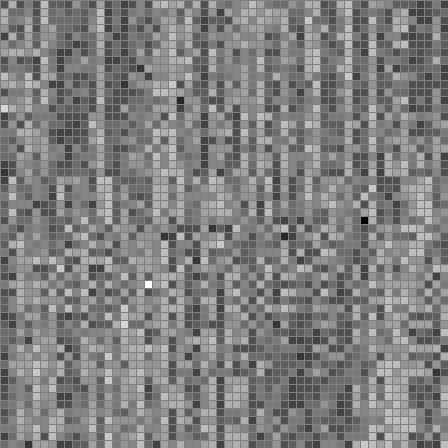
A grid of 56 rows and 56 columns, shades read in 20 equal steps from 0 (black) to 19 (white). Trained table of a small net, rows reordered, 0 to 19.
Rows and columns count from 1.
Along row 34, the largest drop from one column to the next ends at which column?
9
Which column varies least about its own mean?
15
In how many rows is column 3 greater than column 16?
32
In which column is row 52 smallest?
43
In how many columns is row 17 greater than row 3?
26
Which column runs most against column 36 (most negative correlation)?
14
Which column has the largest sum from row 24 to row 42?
21
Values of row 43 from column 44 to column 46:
6 12 10
